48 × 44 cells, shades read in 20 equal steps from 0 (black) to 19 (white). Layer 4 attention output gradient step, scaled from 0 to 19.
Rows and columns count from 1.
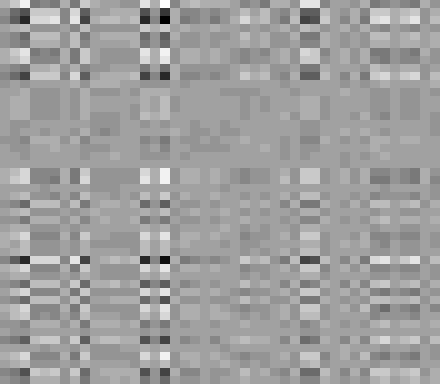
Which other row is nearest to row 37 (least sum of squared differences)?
8
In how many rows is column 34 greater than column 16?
17
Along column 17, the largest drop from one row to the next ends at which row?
2
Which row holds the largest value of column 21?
1
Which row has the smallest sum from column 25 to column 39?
7
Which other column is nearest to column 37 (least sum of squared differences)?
19
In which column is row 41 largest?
39
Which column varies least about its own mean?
34
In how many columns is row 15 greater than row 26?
17
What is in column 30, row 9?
12
